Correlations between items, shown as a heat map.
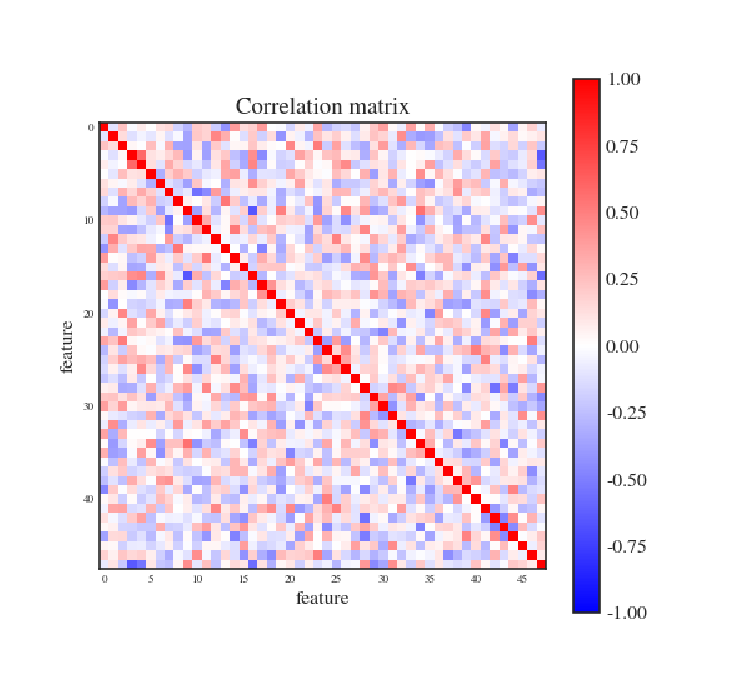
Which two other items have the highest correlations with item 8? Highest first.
13, 32
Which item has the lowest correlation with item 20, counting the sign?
35
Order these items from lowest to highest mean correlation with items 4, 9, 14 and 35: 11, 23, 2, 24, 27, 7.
2, 24, 23, 27, 7, 11
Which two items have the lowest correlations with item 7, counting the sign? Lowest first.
10, 11
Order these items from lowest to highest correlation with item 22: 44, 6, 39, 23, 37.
23, 37, 6, 39, 44
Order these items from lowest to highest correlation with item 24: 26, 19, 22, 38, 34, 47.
19, 47, 22, 38, 34, 26
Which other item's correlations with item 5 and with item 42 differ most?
28
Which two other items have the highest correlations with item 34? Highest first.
9, 5
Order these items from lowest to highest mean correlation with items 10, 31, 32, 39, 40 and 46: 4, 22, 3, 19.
19, 4, 3, 22
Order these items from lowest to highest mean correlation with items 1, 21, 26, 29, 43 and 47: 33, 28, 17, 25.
17, 33, 25, 28
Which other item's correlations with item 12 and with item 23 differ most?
46
